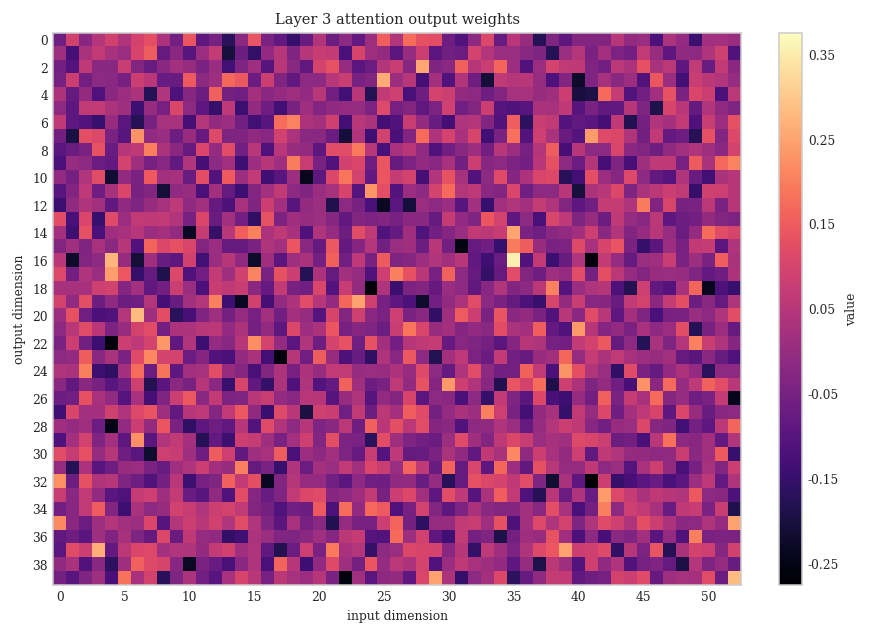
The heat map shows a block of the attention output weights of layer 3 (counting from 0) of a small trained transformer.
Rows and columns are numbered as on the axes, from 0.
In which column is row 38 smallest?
10
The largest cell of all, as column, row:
35, 16
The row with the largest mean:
37
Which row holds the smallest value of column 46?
5
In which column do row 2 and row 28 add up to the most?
28
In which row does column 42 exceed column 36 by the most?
33
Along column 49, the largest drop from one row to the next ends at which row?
23
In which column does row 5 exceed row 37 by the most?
47
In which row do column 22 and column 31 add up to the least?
39
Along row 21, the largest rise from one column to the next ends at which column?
40
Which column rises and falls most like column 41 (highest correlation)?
6
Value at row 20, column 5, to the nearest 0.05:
0.05
